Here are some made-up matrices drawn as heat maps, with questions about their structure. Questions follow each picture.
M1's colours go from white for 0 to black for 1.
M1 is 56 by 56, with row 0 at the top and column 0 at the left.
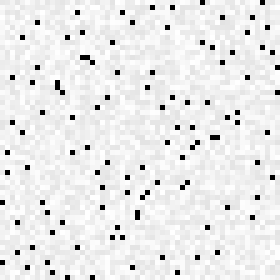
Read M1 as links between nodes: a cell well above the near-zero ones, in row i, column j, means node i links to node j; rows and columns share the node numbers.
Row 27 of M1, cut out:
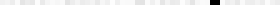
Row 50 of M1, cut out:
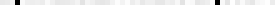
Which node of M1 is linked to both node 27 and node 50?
node 43
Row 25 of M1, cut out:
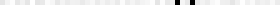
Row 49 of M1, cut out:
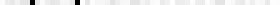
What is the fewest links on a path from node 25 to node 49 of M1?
7
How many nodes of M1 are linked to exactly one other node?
2
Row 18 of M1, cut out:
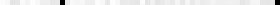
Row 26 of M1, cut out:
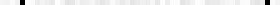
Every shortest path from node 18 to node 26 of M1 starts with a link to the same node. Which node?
node 55
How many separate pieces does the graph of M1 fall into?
2
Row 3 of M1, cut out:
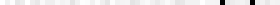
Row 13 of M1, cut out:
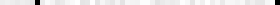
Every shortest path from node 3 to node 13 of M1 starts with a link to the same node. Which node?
node 44
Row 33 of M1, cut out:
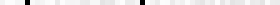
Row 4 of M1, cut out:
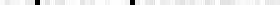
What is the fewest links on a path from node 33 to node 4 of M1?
4
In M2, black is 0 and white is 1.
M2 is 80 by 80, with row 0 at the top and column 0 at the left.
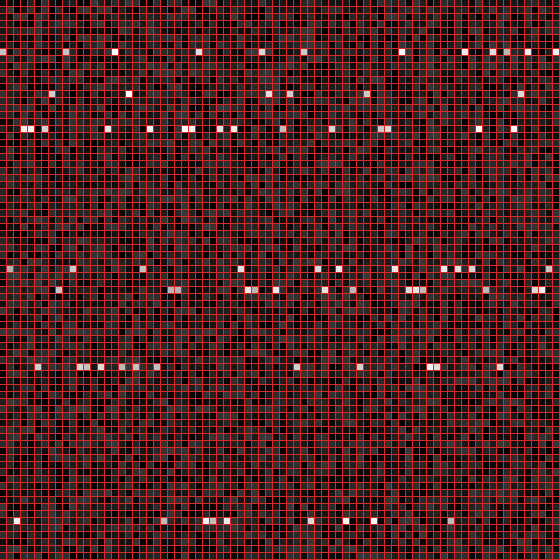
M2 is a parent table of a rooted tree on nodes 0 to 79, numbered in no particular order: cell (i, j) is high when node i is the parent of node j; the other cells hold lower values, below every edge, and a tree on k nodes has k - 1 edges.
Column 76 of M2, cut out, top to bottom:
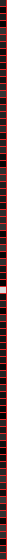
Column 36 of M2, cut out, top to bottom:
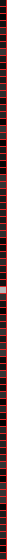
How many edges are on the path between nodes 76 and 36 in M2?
2
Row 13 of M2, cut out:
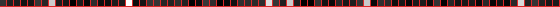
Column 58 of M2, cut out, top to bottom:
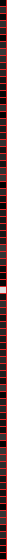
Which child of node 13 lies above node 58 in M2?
41
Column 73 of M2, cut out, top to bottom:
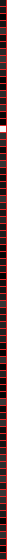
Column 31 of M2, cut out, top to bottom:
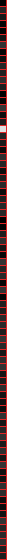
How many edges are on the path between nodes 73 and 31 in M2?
2
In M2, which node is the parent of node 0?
7
